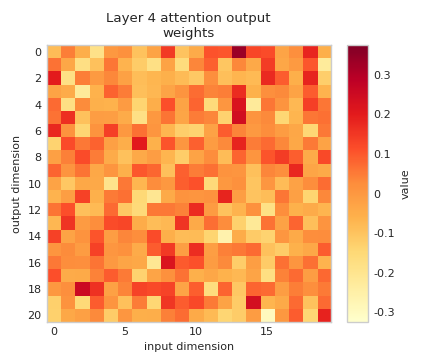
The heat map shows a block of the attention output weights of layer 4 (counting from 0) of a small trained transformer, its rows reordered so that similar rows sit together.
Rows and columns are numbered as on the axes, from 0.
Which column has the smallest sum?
6
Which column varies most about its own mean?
13
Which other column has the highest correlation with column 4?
11
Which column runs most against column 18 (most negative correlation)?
19
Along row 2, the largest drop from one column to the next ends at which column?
1
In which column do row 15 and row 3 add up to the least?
2
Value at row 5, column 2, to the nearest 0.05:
-0.1
